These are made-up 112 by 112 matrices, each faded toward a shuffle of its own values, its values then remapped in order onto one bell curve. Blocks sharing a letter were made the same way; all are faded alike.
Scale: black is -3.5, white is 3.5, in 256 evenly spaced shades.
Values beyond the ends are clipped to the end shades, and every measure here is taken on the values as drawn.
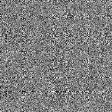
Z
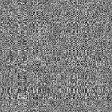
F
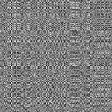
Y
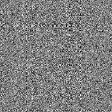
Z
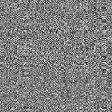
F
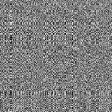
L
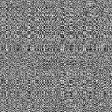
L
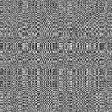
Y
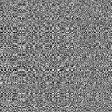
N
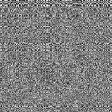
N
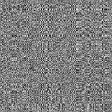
L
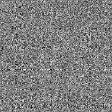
Z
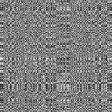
Y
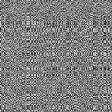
Y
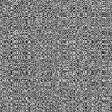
L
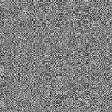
F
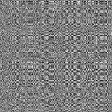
Y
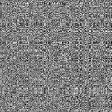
F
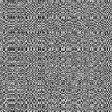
Y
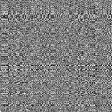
N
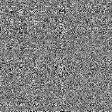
Z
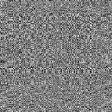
F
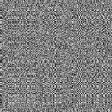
L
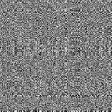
F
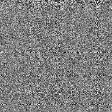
Z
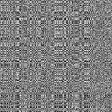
Y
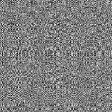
F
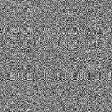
F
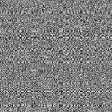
N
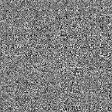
Z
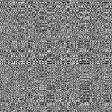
N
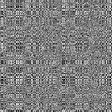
Y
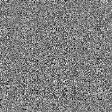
Z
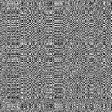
Y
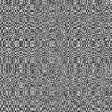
Y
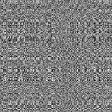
L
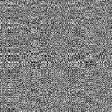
F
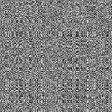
L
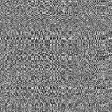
N
